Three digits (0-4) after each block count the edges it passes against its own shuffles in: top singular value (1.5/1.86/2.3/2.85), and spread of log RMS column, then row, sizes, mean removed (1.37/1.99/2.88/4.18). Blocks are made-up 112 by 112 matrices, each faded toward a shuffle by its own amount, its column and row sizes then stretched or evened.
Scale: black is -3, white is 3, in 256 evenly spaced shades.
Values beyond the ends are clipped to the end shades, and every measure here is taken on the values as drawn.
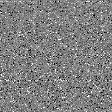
1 1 2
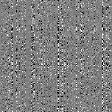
3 4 1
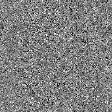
0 2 1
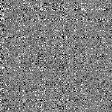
0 3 3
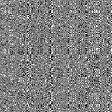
4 3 1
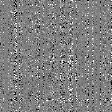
1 4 2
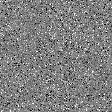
0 1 0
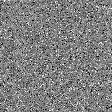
1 0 0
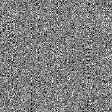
2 3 0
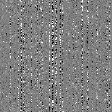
1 4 0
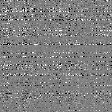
2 2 4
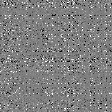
0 3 3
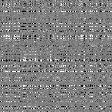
4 2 4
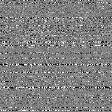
2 1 4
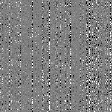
3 4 1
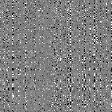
3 4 2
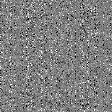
0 3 0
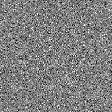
3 1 0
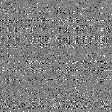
3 1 3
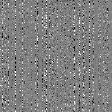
1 4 0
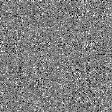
0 2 2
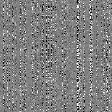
3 4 0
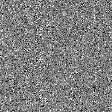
0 2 0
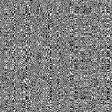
4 3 1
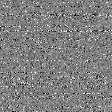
0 0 3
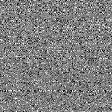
2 0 3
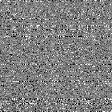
2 0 3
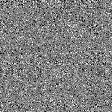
1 0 2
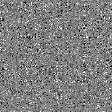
2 2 2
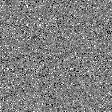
0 0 2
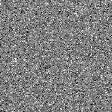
1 1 0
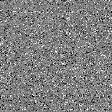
1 1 2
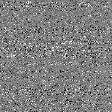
0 1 3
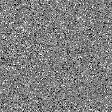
1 1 1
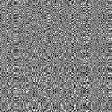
4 3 1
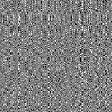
4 3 0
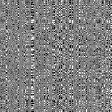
4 4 1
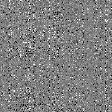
0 3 2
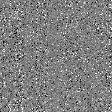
0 2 0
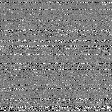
0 0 4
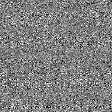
1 1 3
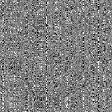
3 3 0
